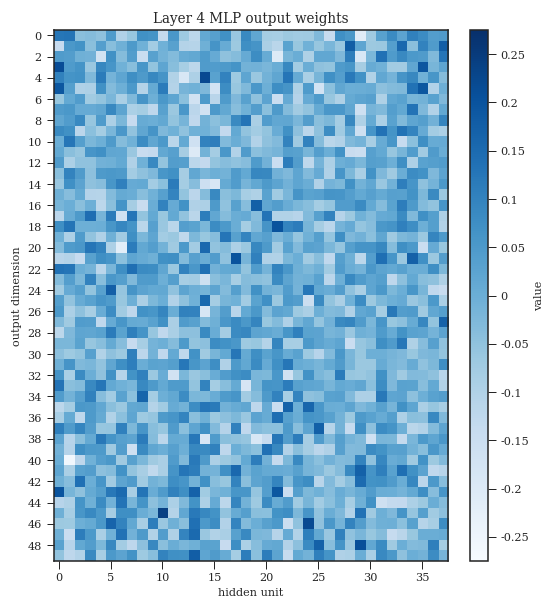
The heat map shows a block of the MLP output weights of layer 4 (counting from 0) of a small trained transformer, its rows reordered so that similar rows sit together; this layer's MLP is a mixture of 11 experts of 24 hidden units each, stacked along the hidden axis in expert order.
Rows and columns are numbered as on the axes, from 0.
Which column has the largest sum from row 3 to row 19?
34
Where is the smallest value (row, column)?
40, 1
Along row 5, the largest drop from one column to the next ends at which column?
36
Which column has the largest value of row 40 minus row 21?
29
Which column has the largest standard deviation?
13
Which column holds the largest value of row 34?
8
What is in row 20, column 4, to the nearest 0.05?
0.1
